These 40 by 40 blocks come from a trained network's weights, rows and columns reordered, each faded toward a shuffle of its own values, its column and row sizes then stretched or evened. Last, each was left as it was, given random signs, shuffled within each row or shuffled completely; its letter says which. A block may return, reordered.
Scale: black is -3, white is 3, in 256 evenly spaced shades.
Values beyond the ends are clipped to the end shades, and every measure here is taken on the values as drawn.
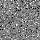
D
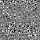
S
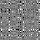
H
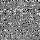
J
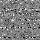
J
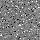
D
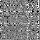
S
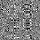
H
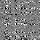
S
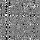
S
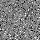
D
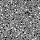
D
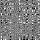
H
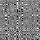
H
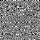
J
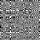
H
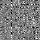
S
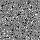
D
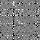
S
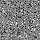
D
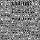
H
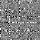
S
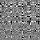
H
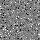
D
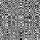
H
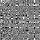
H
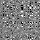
S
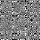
H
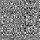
H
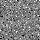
D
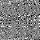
S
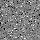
D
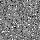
D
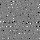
J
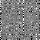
S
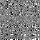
S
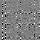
H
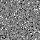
D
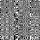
H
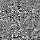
S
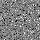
D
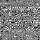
J
